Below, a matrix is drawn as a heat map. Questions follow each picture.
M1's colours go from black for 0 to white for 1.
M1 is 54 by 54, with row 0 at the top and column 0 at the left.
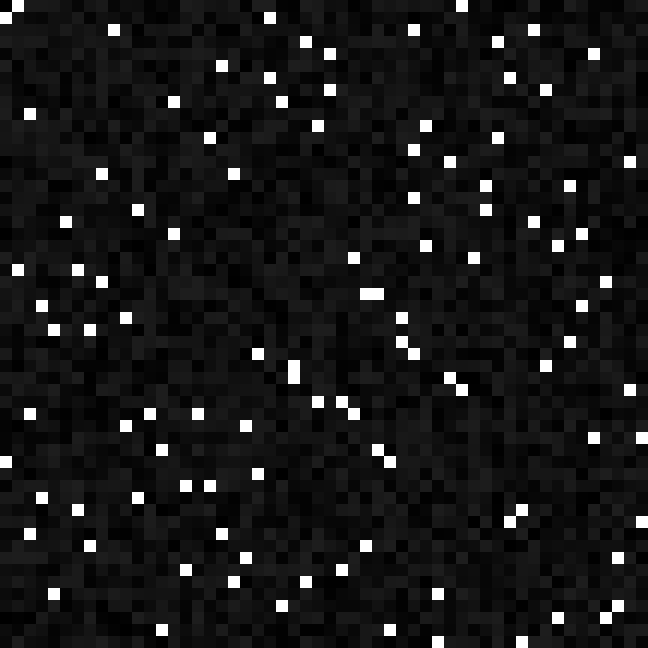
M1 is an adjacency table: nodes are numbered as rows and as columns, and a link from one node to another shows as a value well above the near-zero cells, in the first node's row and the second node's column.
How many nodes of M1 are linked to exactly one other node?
5
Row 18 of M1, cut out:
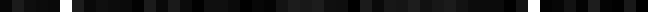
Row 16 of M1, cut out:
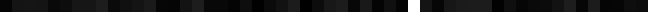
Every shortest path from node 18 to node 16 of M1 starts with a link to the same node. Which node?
node 44
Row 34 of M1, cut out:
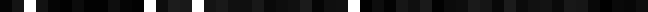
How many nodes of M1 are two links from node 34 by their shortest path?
3
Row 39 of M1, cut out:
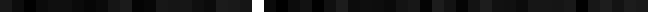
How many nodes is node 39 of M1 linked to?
1
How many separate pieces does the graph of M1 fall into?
3
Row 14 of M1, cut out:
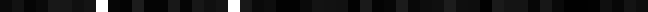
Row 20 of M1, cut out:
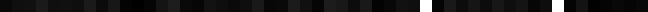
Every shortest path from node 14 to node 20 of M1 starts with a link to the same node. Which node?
node 8
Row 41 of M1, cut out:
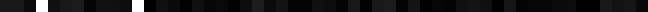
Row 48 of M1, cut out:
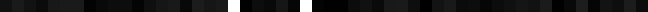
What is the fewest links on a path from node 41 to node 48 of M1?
3
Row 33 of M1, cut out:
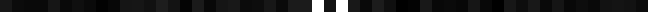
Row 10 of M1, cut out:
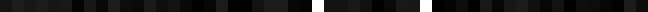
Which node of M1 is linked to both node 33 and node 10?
node 26
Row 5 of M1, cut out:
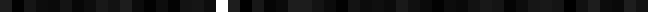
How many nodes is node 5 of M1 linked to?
1
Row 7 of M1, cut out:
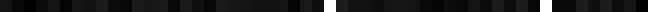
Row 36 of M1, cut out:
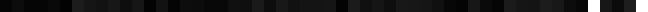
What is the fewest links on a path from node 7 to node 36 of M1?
4
